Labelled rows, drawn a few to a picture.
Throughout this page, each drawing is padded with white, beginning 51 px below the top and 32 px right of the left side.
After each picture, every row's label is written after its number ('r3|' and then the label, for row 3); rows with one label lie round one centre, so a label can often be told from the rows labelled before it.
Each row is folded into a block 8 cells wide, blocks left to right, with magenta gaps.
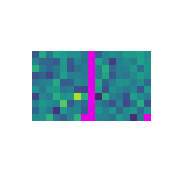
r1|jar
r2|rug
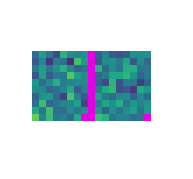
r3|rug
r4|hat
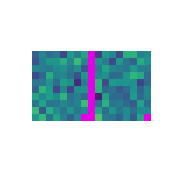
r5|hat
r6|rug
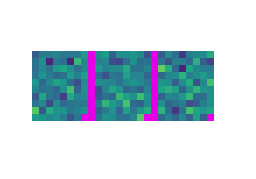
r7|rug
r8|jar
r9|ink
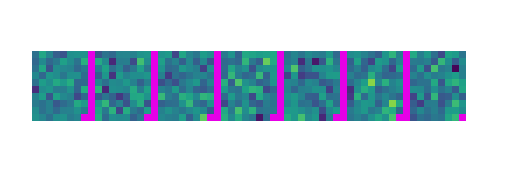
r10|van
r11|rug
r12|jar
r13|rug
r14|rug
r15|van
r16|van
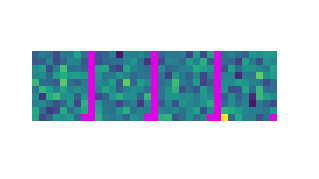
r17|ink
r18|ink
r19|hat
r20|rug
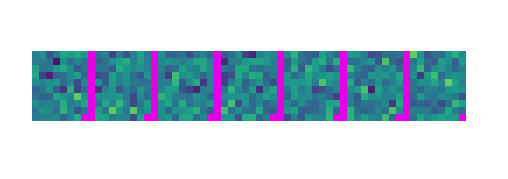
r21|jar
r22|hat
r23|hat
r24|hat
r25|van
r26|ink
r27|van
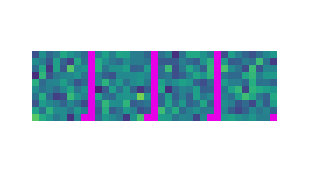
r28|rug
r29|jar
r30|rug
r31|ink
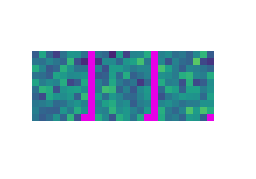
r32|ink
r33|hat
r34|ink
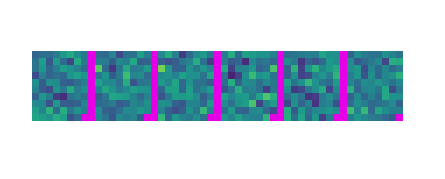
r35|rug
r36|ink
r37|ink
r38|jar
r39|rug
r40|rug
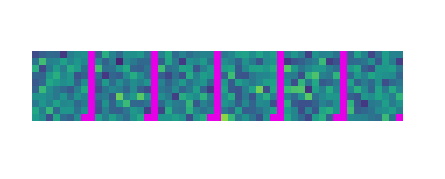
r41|hat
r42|jar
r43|jar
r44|rug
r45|ink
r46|ink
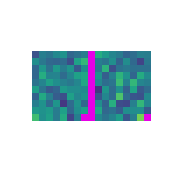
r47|rug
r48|van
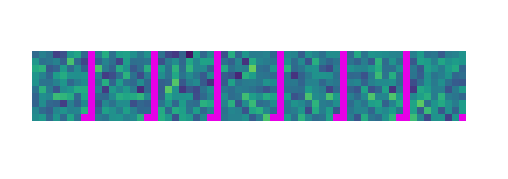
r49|ink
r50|jar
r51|hat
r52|jar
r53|jar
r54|jar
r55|hat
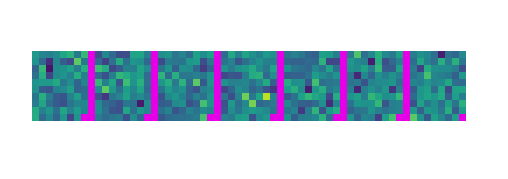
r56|rug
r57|ink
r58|van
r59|jar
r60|ink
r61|jar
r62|hat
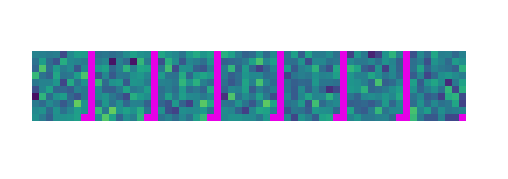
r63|van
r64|rug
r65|van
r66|van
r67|jar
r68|ink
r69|rug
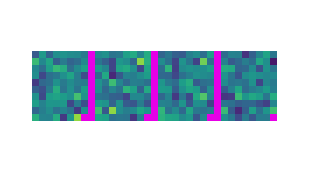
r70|jar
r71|rug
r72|rug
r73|ink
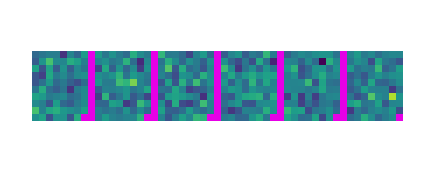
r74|hat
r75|van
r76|van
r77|ink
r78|rug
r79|jar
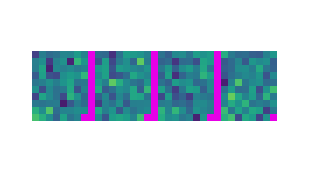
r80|rug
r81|rug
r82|rug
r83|hat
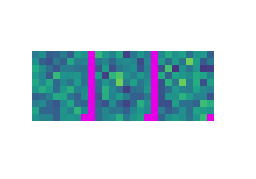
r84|ink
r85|van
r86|van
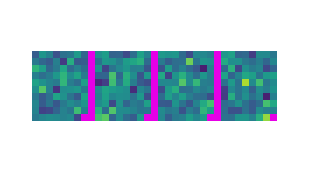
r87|ink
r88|hat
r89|van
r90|van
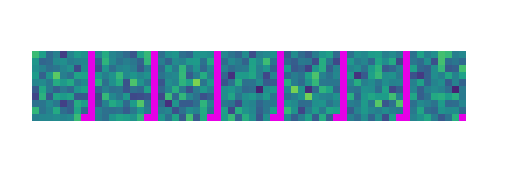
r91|van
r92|van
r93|van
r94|hat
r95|ink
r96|jar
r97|jar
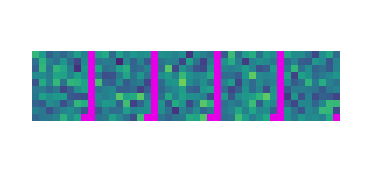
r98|van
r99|jar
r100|van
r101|jar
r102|van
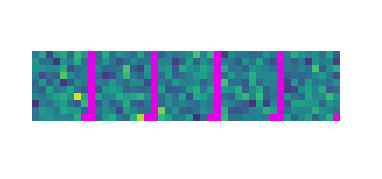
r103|jar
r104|jar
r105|rug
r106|ink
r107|jar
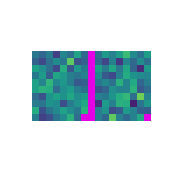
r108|ink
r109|jar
